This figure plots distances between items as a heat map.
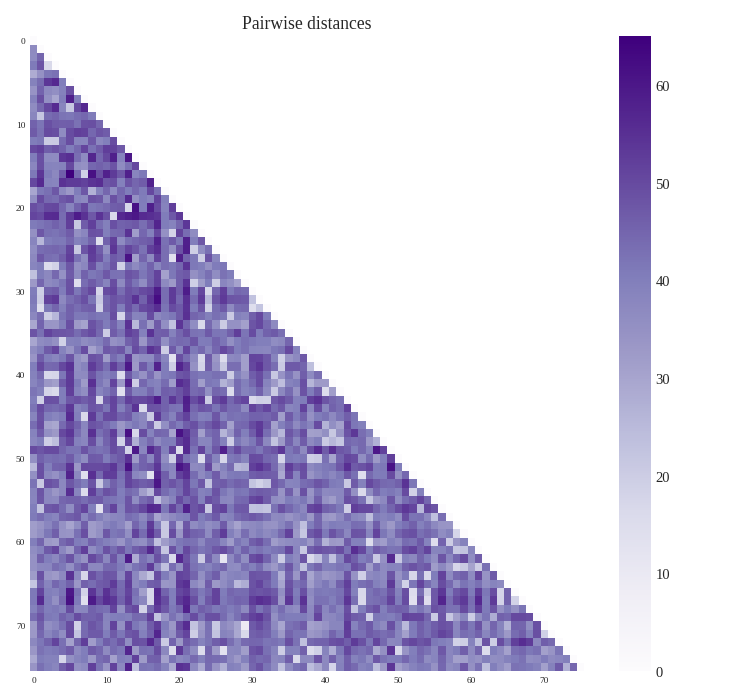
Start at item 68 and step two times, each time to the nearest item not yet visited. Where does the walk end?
44
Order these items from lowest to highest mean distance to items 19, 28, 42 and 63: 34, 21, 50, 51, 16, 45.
34, 50, 51, 45, 16, 21
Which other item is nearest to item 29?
70
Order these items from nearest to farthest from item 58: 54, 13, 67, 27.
13, 27, 54, 67
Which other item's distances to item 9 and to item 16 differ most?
56
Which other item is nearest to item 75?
41
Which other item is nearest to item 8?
5
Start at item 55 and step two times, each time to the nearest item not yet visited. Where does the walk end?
46
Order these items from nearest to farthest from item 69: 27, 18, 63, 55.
55, 63, 18, 27
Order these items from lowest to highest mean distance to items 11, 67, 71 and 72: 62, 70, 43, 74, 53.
74, 70, 62, 53, 43
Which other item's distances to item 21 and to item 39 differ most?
11
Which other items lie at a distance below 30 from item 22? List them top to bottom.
6, 25, 29, 70, 71
